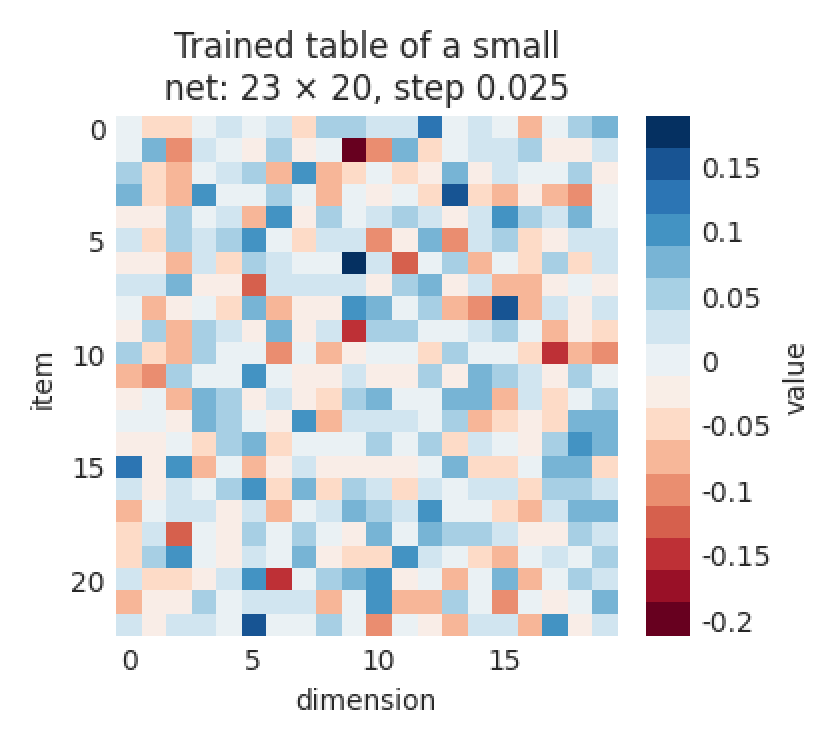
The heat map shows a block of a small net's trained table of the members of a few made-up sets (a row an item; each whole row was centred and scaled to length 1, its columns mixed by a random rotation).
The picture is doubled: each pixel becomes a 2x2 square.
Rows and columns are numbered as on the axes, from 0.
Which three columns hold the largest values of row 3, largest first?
13, 3, 0
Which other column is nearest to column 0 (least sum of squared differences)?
4
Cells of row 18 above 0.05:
2
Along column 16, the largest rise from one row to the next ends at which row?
1
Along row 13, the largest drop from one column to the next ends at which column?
8
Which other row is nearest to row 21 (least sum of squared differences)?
12
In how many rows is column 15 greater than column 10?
7
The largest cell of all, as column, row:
9, 6
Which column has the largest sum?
5
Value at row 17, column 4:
-0.025
